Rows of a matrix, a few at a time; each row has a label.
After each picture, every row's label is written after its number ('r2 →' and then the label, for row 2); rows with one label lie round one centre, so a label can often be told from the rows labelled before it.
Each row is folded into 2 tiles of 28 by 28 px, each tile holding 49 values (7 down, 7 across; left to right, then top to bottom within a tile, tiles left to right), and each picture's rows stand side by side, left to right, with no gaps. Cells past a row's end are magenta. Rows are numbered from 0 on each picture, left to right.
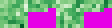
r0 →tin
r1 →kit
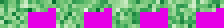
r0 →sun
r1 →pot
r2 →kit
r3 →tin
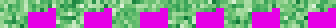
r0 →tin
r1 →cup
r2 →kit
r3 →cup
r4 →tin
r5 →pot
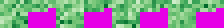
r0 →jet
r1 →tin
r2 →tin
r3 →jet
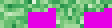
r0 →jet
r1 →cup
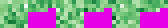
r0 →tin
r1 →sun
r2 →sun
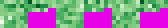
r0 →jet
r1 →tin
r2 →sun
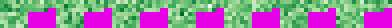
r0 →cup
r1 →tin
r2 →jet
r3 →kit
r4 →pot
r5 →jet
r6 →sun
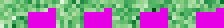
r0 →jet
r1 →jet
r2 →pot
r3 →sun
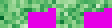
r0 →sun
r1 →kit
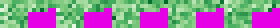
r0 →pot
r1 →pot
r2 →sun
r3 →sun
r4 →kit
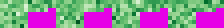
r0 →tin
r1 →pot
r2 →sun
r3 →sun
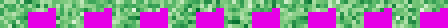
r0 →jet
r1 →sun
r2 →jet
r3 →kit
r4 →tin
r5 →jet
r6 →kit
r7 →pot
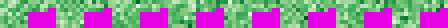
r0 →kit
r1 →cup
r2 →kit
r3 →tin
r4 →sun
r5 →pot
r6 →kit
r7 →cup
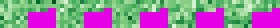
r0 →sun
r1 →kit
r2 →kit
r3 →tin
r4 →tin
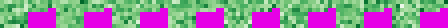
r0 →tin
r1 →jet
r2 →cup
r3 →jet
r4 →cup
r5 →kit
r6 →tin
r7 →sun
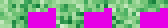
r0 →jet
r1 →tin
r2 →sun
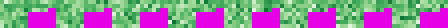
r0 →jet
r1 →tin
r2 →kit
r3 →sun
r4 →pot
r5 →pot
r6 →pot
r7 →cup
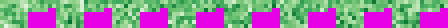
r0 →tin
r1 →tin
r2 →pot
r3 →cup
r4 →tin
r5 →kit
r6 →sun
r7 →tin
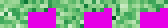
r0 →kit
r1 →cup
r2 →sun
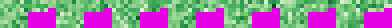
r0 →jet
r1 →cup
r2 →pot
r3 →jet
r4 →cup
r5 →kit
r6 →jet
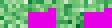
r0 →sun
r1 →tin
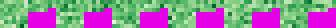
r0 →tin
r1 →cup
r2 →cup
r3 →sun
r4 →kit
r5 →jet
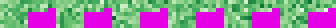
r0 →kit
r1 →kit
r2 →sun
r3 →jet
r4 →jet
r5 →jet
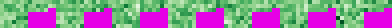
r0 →jet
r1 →cup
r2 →tin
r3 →kit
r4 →cup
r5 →tin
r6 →sun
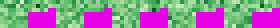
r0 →jet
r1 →cup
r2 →pot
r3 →sun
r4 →jet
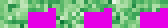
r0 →tin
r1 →sun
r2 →kit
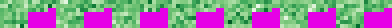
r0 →tin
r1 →jet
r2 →cup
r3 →jet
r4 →pot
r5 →pot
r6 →tin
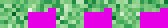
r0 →pot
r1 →sun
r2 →sun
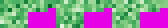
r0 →cup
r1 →tin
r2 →pot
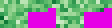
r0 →sun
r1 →cup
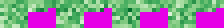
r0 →pot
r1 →cup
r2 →pot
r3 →kit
